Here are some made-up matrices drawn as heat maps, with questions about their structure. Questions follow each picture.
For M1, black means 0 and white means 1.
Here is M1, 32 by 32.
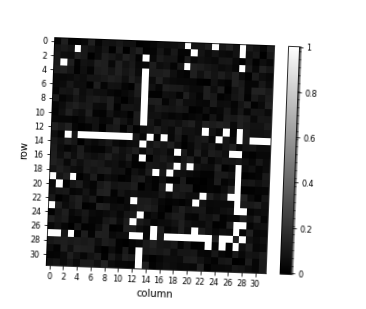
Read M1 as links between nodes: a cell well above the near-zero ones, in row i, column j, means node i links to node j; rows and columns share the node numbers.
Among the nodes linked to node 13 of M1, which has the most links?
node 27
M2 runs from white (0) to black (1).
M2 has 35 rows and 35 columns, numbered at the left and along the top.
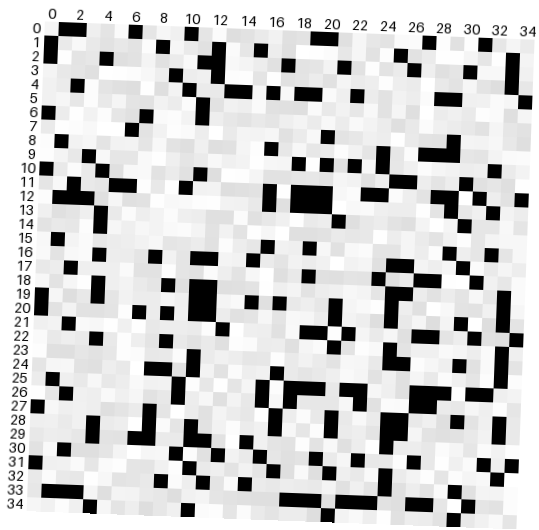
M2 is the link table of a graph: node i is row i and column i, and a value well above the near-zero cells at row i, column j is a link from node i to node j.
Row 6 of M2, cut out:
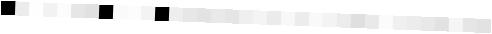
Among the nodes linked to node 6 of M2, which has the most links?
node 11
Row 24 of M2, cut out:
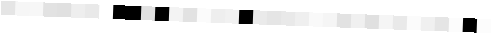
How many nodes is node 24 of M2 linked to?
5
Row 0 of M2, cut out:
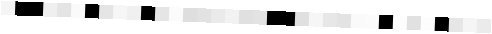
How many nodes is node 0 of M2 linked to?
8
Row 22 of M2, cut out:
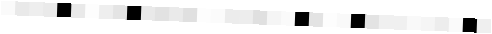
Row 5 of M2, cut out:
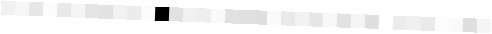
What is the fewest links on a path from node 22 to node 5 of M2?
4
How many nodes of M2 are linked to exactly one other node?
2
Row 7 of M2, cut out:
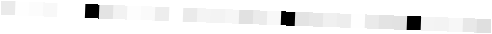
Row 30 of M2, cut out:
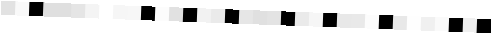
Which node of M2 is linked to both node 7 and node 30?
node 20
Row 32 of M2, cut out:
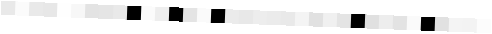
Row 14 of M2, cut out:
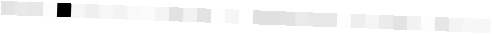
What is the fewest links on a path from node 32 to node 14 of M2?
4
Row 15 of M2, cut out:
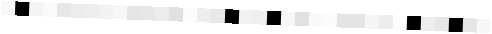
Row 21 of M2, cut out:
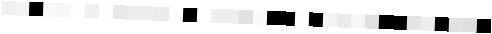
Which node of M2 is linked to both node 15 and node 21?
node 19
